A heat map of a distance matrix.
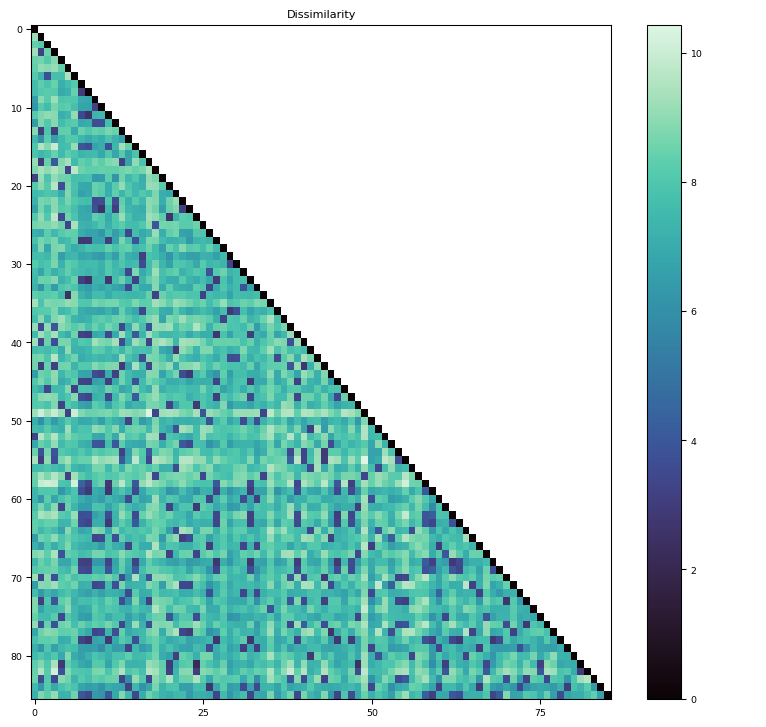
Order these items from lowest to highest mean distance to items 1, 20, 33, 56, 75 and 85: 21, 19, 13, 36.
21, 13, 36, 19
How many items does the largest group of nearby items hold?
17
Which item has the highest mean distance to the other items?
49
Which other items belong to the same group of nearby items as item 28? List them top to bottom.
37
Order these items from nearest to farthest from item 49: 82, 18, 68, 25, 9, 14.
18, 25, 68, 9, 14, 82
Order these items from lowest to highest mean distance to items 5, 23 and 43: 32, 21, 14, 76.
76, 14, 32, 21
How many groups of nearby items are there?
12
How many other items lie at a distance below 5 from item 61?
8
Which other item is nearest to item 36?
29
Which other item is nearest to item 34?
5
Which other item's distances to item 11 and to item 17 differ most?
58
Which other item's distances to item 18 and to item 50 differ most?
66
